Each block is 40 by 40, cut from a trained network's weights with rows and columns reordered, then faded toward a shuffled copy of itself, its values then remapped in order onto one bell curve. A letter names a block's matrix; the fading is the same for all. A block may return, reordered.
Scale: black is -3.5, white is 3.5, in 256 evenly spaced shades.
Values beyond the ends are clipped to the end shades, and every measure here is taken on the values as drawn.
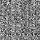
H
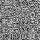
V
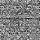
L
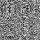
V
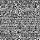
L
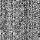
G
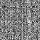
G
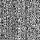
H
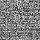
L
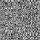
V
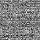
L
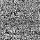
L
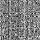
G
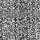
H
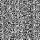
H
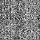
H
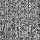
H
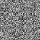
V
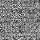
L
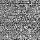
L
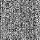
H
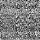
L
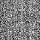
H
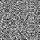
V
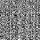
G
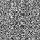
V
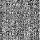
G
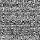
L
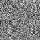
V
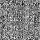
H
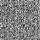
H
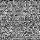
L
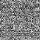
L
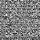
L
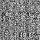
H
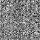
H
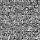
L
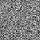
V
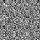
V
